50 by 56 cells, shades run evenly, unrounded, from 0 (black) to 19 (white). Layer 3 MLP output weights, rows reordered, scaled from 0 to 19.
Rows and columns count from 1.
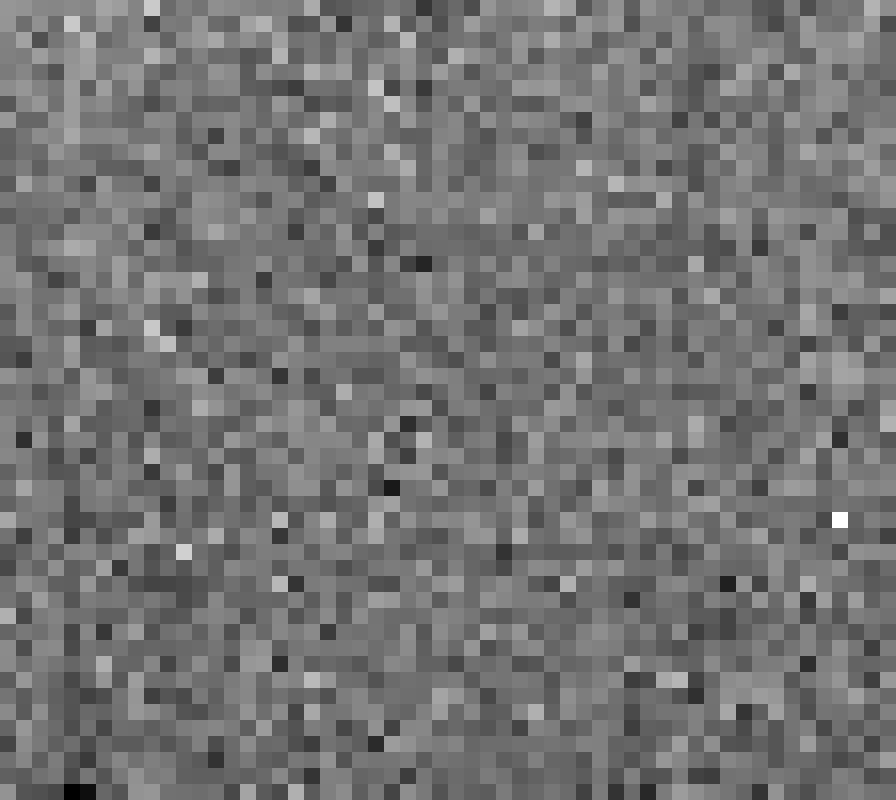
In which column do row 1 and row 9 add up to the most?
20
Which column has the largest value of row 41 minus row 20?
53
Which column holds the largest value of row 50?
19
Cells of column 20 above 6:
44
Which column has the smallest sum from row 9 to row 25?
43
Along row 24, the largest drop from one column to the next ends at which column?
14
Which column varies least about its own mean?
23
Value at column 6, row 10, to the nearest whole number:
8
